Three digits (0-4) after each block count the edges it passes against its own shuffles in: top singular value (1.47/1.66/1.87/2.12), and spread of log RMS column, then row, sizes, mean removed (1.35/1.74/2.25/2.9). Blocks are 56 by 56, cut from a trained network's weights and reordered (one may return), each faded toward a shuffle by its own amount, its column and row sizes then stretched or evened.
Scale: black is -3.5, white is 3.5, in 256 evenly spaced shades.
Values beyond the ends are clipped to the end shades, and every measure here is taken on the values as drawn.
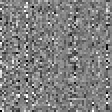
1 4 0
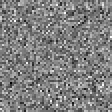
1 1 0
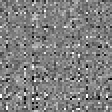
2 3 3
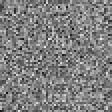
2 0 0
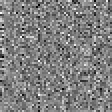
2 2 1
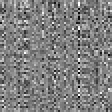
4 4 0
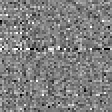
2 1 2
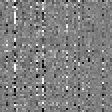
3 4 2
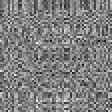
4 2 1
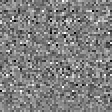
0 1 3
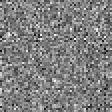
1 1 1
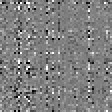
2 4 3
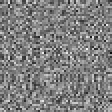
3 0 2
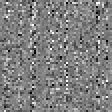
0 4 1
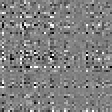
4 4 4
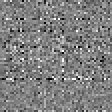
2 2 3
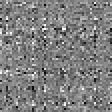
1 3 3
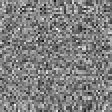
3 0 1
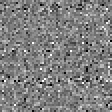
0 2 2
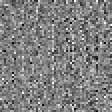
1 3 0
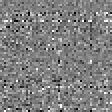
0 2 3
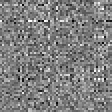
3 2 2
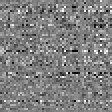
2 2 4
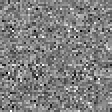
1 1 2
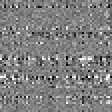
3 2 4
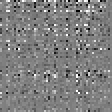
1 4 4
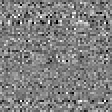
3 1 4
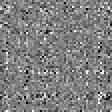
0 3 3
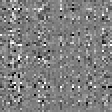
0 4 3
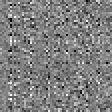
4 4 2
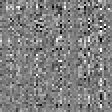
3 4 2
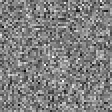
1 0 0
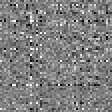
3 3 3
